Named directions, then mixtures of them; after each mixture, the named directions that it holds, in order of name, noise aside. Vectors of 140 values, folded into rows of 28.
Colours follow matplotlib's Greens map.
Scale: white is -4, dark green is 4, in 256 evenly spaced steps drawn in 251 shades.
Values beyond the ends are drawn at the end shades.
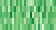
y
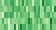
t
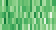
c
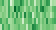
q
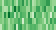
c, q, t.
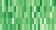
c, y.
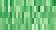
c, q, y.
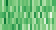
c.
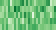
q, t.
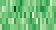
q, y.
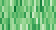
q, t, y.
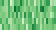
q.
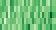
c, q, y.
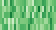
t, y.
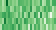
c.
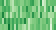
c, t, y.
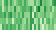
c, y.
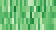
y.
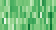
c, t, y.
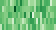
q, y.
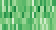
c, t, y.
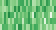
c, q, t.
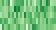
q.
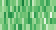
c, q, t.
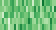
t.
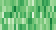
q, t, y.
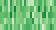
y.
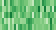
t, y.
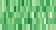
c, q, t.
